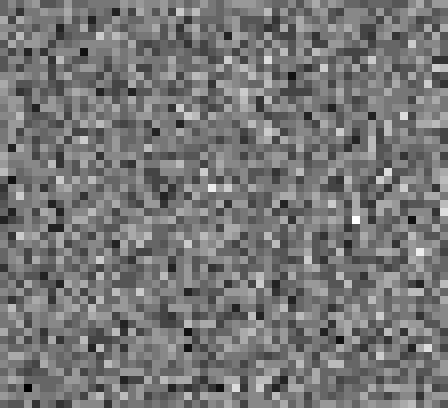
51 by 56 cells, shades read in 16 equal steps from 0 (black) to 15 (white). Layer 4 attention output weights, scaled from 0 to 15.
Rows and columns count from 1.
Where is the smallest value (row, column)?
49, 4
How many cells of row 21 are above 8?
13
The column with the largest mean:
34
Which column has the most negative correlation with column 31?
38
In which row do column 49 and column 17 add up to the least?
21
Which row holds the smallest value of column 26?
48
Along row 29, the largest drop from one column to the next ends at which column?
7
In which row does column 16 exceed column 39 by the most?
50
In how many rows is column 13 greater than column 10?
20
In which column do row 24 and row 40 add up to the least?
22
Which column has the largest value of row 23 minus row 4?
8
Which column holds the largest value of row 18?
11
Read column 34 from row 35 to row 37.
8 6 9
